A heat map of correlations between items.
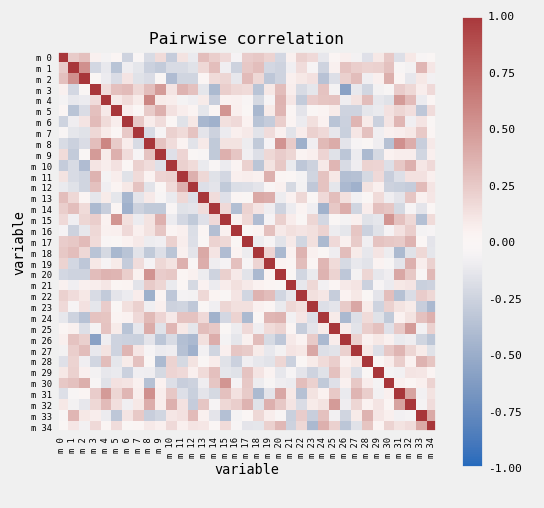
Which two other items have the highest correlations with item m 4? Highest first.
m 8, m 31
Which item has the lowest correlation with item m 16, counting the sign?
m 14
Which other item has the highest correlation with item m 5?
m 15
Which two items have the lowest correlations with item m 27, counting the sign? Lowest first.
m 12, m 11
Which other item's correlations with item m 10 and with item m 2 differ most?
m 1
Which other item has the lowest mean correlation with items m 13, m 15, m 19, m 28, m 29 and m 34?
m 6
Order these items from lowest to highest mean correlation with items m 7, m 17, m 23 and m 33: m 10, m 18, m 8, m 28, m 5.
m 8, m 5, m 18, m 10, m 28
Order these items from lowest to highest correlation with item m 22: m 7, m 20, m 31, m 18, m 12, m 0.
m 31, m 20, m 12, m 7, m 0, m 18
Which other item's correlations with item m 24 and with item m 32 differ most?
m 17
